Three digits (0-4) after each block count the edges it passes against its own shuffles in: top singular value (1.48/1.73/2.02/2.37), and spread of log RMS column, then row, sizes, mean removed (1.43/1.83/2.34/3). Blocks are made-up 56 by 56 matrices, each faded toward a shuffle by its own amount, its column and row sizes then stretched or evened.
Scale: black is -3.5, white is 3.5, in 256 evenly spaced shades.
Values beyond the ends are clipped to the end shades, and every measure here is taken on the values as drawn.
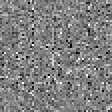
2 2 1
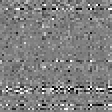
4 1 4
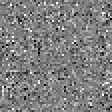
0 2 1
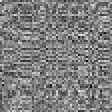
4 2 2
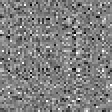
3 1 1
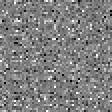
2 1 1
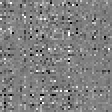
1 3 3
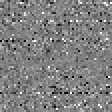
0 0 3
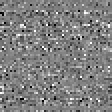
1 1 4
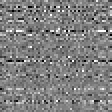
3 0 4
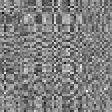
4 3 1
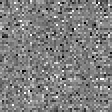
2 1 1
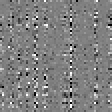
3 4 2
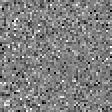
0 0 0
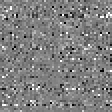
2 1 3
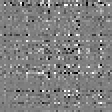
2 3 4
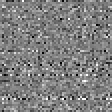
0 0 4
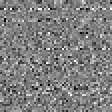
2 1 3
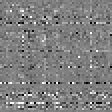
3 1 4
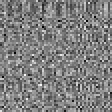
4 1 1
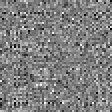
2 1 2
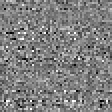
2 0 3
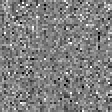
0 2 1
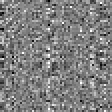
3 3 0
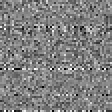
3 0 3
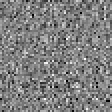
3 0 1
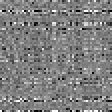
4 0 4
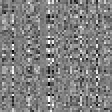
4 4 1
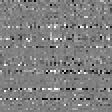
2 0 4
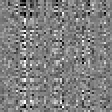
4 4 1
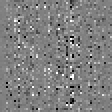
0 4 1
